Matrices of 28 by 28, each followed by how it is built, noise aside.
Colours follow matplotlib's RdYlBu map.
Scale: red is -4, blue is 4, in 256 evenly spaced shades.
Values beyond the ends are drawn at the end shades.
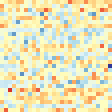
blocks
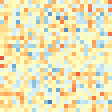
blocks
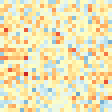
blocks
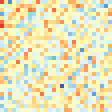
Hankel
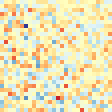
lower triangular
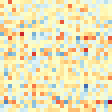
low rank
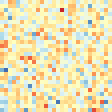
blocks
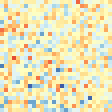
lower triangular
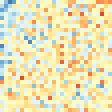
smooth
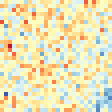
smooth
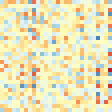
low rank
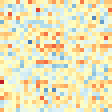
blocks
